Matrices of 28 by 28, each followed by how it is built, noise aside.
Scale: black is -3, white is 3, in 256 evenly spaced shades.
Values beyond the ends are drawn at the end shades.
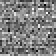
blocks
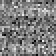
blocks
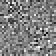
block diagonal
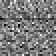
repeating columns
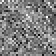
Toeplitz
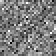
Hankel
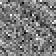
Toeplitz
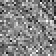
Toeplitz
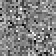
block diagonal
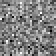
blocks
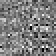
low rank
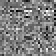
low rank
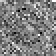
Toeplitz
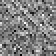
Toeplitz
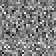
repeating columns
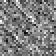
Toeplitz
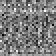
repeating columns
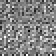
repeating columns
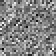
Hankel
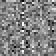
low rank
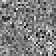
block diagonal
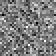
Toeplitz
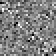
block diagonal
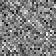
Toeplitz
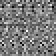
repeating columns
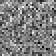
repeating columns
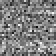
blocks
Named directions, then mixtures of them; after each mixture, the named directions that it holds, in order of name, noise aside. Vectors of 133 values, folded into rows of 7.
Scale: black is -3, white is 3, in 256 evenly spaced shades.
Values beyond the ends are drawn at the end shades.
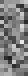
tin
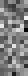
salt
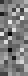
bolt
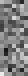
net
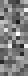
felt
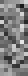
tin.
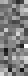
felt, net.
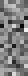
salt.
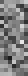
tin.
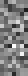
felt, salt.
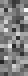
felt, tin.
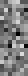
felt.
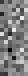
bolt.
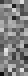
net.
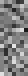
net, salt.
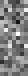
felt.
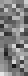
net, tin.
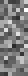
bolt, felt.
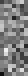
net.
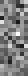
felt, tin.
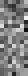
salt.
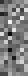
bolt.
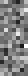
felt, net.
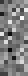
bolt.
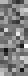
felt, net.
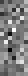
bolt.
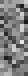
tin.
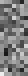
net.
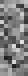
tin.
